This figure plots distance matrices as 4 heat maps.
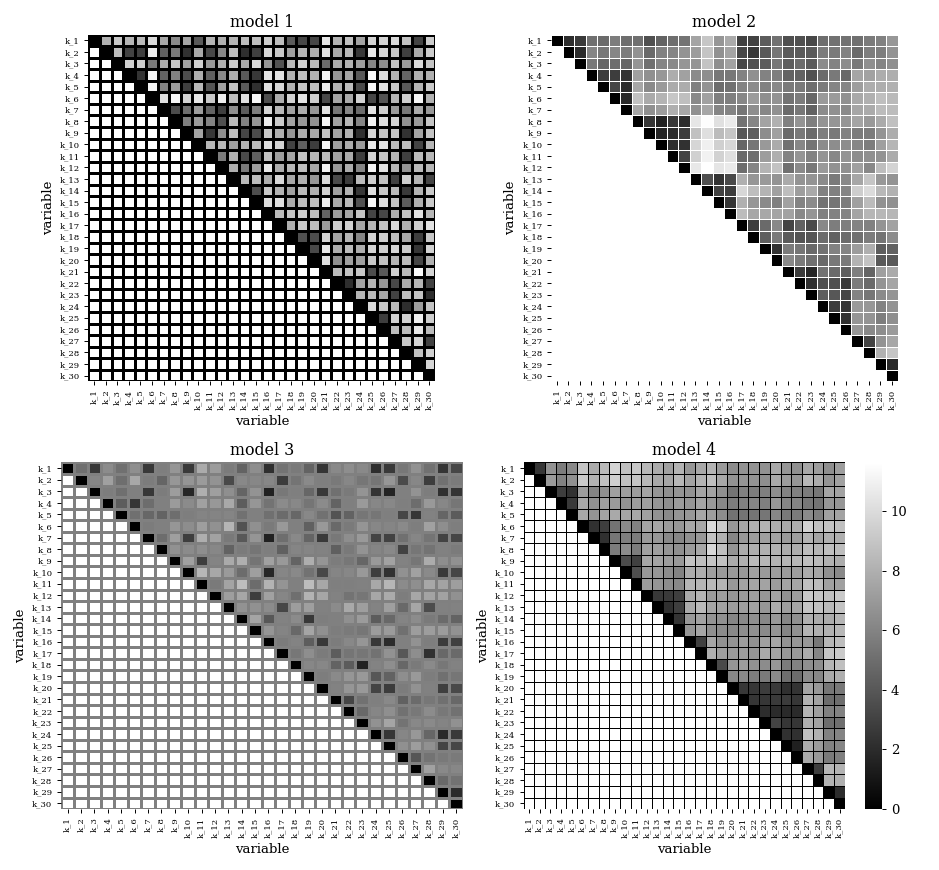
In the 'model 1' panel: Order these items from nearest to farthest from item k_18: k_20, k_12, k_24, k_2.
k_20, k_24, k_2, k_12
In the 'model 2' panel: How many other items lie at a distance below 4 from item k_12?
4
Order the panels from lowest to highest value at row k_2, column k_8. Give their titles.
model 3, model 1, model 2, model 4
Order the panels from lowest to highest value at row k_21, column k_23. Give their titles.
model 2, model 4, model 3, model 1
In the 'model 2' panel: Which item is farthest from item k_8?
k_14
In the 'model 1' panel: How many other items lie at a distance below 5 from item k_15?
8
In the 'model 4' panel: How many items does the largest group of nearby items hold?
7
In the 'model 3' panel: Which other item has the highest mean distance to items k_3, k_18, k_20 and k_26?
k_11
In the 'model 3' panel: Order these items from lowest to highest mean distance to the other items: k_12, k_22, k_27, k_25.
k_25, k_22, k_27, k_12
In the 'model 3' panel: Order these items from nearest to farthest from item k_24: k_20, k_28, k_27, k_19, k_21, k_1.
k_1, k_20, k_19, k_28, k_21, k_27
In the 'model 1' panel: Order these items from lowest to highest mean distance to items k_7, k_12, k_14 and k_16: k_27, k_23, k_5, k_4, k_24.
k_24, k_4, k_5, k_23, k_27
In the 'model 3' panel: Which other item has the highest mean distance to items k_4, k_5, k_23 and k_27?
k_13
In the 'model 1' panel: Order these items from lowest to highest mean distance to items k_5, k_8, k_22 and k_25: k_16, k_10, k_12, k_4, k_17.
k_4, k_12, k_16, k_10, k_17
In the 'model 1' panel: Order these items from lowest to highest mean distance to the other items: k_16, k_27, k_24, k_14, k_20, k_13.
k_24, k_14, k_20, k_13, k_27, k_16
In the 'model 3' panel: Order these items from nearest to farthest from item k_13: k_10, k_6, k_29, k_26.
k_26, k_29, k_10, k_6
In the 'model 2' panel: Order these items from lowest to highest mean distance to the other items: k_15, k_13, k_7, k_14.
k_7, k_15, k_13, k_14
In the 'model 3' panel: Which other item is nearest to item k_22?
k_21
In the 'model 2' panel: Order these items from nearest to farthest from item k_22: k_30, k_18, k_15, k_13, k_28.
k_18, k_28, k_15, k_13, k_30
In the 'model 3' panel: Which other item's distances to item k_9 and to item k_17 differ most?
k_28
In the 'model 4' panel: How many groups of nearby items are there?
10
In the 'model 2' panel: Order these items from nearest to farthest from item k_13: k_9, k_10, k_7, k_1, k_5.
k_5, k_7, k_1, k_9, k_10
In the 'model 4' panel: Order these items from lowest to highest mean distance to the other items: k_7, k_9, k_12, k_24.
k_24, k_7, k_12, k_9
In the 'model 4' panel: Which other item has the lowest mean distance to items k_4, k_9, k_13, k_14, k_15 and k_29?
k_12
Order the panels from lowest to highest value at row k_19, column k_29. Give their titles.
model 1, model 2, model 3, model 4
